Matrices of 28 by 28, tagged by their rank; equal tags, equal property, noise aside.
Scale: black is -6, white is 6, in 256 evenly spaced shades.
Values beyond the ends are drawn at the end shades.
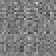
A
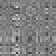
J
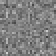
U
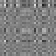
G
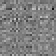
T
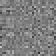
A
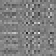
J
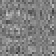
U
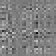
T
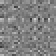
T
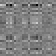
G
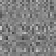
T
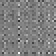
J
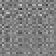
J
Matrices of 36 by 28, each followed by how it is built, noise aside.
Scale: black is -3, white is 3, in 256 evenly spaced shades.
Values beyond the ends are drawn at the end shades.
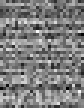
blocks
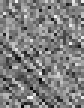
Toeplitz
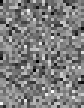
repeating rows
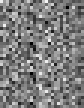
repeating rows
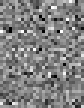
uneven rows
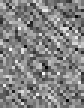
Toeplitz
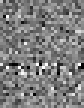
uneven rows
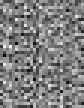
repeating rows
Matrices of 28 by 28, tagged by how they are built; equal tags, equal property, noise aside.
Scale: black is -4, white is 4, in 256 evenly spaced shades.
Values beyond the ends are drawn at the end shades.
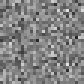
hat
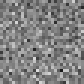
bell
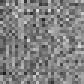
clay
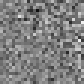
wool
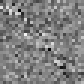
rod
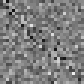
rod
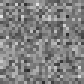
clay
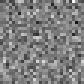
bell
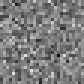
bell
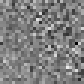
wool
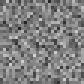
bell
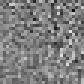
wool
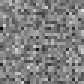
hat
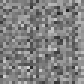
hat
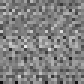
bell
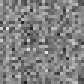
hat
